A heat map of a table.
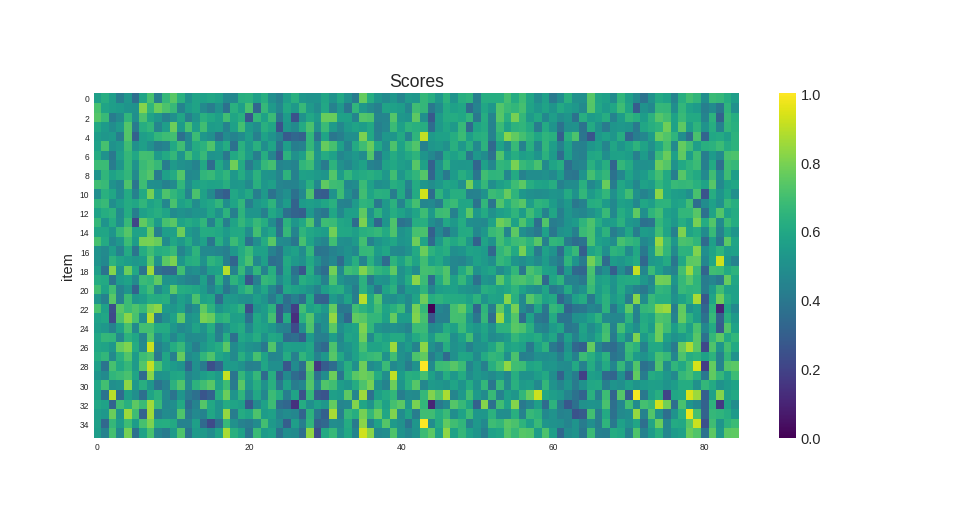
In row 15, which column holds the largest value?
74
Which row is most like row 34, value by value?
28
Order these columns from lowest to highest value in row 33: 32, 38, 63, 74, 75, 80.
63, 80, 75, 32, 74, 38
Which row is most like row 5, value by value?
30
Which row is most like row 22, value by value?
32
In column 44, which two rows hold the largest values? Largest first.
31, 35
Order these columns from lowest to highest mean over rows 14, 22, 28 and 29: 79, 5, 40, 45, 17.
45, 40, 5, 17, 79
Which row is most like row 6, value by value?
3
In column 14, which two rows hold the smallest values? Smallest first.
31, 34
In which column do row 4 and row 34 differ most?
78
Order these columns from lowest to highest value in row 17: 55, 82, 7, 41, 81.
55, 81, 41, 7, 82
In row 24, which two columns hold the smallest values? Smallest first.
26, 82
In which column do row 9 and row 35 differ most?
67
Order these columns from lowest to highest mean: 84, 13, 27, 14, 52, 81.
27, 52, 13, 14, 84, 81
